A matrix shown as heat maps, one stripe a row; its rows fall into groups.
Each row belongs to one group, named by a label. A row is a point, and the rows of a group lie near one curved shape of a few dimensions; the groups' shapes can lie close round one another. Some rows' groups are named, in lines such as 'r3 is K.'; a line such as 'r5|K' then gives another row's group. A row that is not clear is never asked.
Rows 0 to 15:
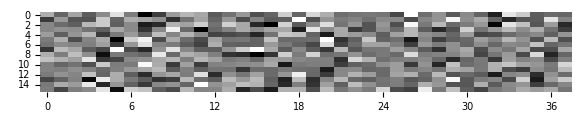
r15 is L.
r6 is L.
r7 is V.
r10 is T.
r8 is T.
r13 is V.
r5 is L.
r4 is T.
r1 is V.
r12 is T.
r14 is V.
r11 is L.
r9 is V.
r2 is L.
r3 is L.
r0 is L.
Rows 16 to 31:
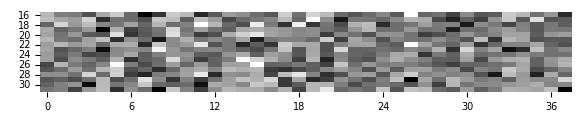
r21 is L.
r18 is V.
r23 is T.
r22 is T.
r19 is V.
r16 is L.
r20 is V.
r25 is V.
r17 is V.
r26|V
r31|L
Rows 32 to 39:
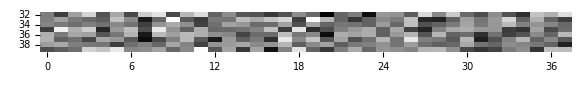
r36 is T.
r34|L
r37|L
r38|L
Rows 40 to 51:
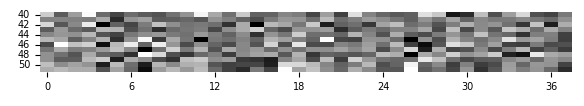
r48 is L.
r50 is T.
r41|L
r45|L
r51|T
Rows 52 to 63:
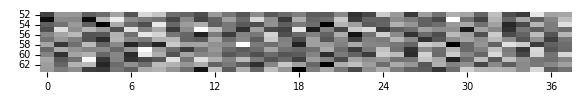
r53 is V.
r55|V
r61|V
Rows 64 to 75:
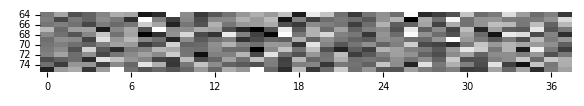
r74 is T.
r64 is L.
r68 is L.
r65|T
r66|T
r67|T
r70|L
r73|V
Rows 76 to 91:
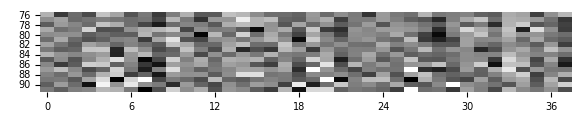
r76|V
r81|L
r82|L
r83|L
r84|L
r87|L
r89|L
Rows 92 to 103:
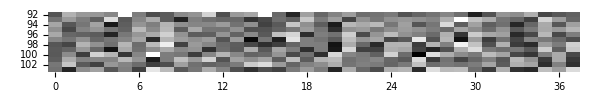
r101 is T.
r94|T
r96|T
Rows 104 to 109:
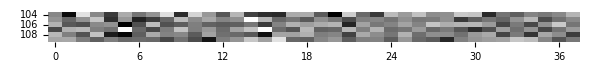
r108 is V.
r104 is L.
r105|V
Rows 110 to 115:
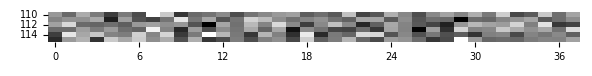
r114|V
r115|V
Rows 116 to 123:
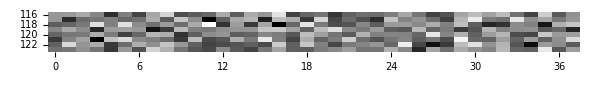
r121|V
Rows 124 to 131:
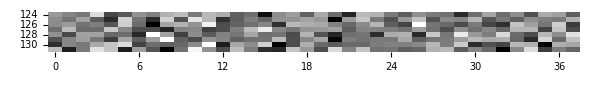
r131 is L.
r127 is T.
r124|V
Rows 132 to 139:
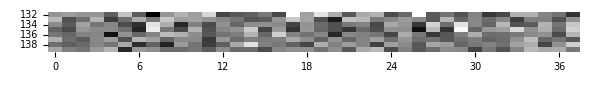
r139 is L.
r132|T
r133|T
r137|L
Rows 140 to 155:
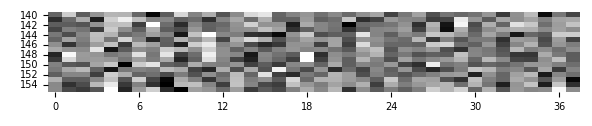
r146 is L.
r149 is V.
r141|V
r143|T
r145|T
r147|V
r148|V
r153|L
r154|L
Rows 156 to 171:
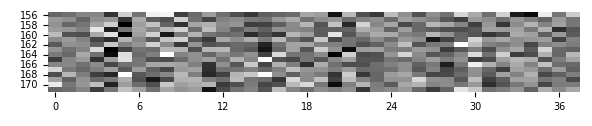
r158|L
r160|L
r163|V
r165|V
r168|V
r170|T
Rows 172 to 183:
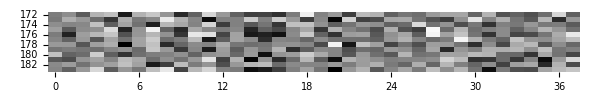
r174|T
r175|L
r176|L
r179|T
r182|T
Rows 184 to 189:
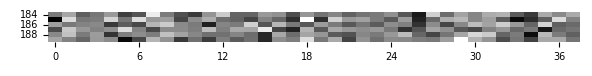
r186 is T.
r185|V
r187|V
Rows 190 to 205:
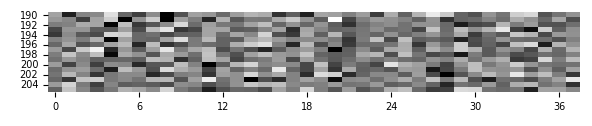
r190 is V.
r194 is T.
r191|L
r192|V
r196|T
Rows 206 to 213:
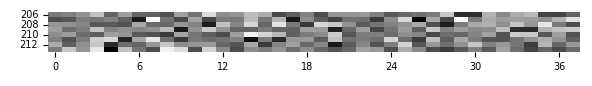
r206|V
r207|T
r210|T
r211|L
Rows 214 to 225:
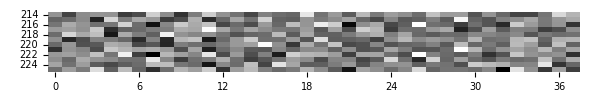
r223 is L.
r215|V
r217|V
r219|V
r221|V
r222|T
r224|T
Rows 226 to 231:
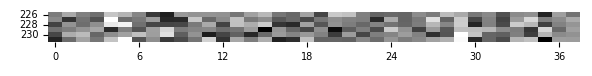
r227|V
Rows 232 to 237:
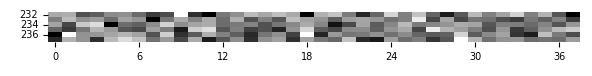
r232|L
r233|T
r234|T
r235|L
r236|V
